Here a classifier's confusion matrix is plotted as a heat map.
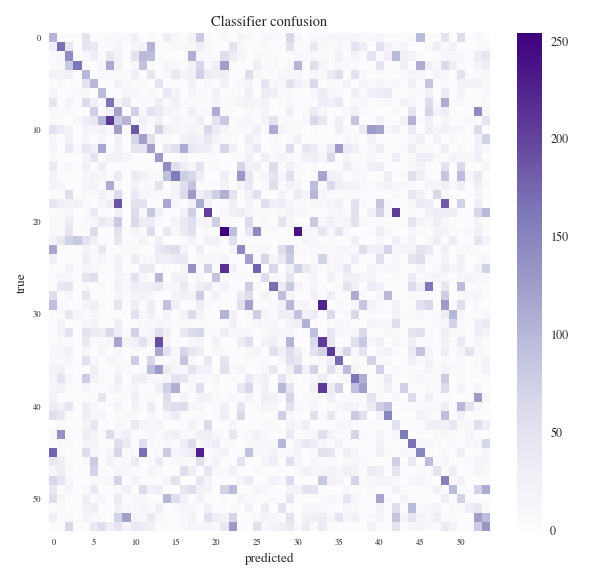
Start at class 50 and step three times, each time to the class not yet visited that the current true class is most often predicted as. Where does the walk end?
48
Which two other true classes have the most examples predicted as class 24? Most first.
29, 45
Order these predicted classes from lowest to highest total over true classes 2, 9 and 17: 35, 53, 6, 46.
46, 35, 53, 6
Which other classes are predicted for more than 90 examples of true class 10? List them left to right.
8, 27, 39, 40
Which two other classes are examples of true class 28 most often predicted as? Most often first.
37, 41
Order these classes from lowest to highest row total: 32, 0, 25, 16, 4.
0, 4, 16, 32, 25
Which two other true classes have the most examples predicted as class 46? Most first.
27, 5
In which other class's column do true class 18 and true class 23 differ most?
8
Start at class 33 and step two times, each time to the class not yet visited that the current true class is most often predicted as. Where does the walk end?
34
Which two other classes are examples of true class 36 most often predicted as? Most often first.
13, 12
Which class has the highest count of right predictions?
21
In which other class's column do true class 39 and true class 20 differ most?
52
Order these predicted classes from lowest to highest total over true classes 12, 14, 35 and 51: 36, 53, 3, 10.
3, 53, 36, 10
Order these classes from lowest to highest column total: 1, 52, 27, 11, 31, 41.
31, 41, 1, 27, 11, 52
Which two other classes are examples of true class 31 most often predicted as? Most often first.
49, 42
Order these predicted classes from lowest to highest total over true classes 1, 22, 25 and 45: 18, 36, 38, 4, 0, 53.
38, 36, 53, 4, 0, 18
